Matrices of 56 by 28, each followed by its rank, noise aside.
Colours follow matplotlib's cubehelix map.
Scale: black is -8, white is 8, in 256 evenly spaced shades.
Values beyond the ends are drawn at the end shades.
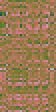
three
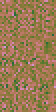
eight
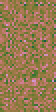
six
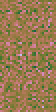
six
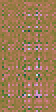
two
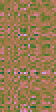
three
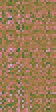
four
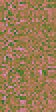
six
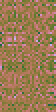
four
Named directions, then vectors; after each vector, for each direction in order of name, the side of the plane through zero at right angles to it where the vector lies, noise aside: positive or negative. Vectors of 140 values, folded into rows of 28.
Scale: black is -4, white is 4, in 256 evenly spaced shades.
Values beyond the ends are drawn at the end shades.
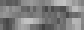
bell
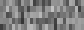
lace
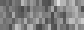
positive, positive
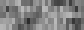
negative, negative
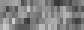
negative, negative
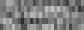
negative, positive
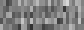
positive, negative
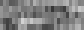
positive, negative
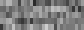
negative, positive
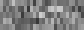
negative, positive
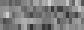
positive, negative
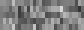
negative, positive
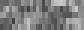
positive, positive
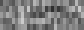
positive, negative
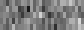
positive, positive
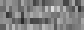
negative, positive
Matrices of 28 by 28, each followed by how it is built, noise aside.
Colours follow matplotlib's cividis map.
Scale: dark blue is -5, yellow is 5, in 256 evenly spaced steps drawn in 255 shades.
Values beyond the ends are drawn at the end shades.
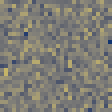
noise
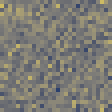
Hankel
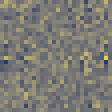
low rank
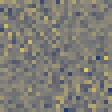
block diagonal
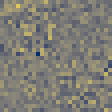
block diagonal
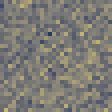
Hankel
